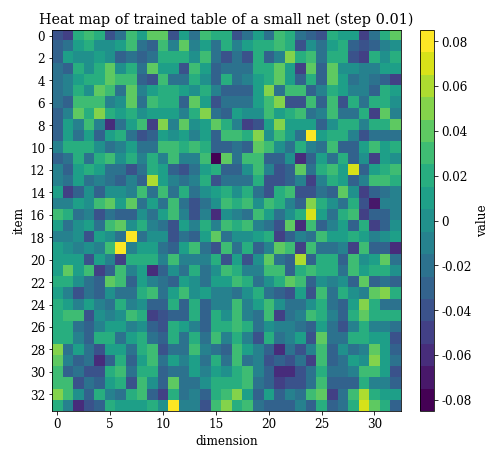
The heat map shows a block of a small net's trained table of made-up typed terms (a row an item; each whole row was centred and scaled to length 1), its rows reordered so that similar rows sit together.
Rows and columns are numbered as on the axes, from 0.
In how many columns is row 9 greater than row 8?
11
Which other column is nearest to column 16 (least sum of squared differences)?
18
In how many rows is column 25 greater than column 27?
19
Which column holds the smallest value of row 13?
24
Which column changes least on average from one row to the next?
0
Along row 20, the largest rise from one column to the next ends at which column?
23
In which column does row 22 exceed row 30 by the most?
22
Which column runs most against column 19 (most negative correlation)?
8
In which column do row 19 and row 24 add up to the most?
6
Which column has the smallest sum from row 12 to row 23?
4
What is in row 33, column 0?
0.02
